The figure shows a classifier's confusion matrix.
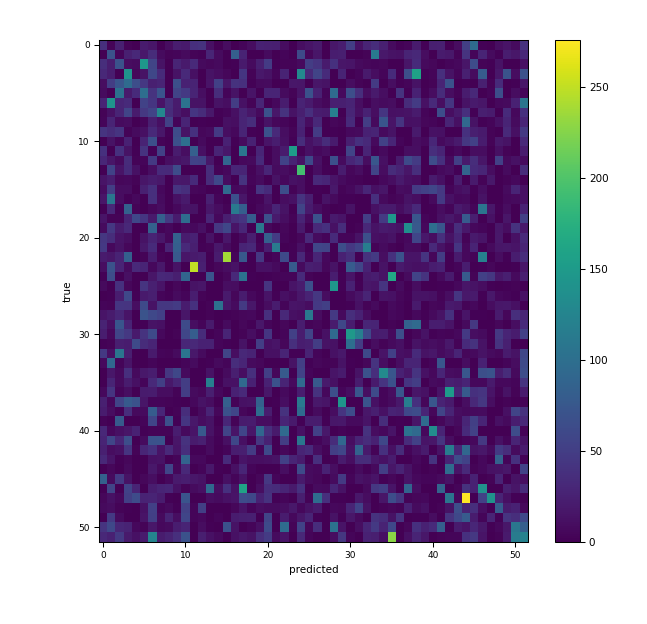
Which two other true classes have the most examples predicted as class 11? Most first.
23, 30
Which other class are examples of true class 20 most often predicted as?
9
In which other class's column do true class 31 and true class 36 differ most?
42
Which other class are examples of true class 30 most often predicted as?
31
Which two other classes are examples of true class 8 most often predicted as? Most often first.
44, 34
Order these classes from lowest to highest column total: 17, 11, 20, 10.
11, 20, 17, 10
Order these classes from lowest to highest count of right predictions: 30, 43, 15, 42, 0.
0, 43, 15, 42, 30
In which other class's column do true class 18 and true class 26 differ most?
35
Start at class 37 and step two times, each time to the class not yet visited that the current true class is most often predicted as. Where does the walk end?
38
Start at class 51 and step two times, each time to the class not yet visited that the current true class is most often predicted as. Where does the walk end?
13
